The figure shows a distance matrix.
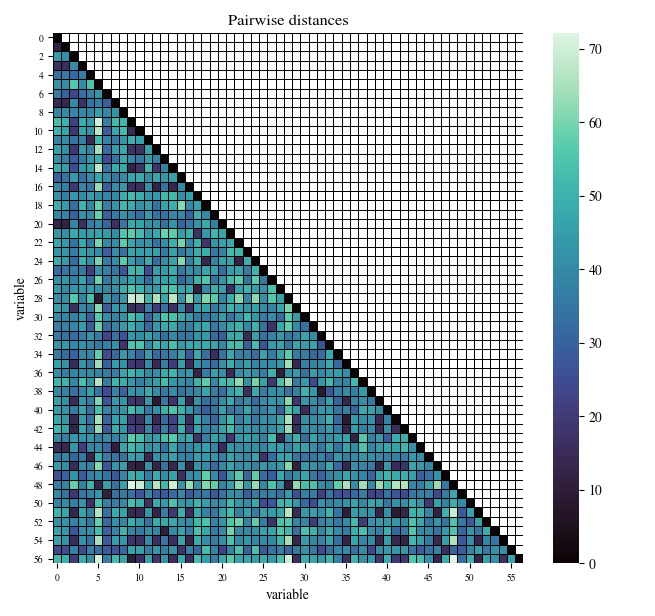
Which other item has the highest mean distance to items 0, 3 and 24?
37
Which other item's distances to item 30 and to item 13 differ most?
53
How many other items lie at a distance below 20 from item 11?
3
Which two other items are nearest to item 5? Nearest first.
28, 48
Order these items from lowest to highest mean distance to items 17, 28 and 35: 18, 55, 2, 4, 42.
55, 2, 42, 4, 18
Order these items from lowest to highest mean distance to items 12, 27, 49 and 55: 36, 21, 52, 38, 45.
36, 38, 21, 45, 52
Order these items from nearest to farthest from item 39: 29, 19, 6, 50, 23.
29, 6, 19, 23, 50
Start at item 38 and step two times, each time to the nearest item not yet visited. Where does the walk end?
23
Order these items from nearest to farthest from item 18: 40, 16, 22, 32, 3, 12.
22, 40, 12, 16, 32, 3
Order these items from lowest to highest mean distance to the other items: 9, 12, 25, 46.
46, 12, 25, 9
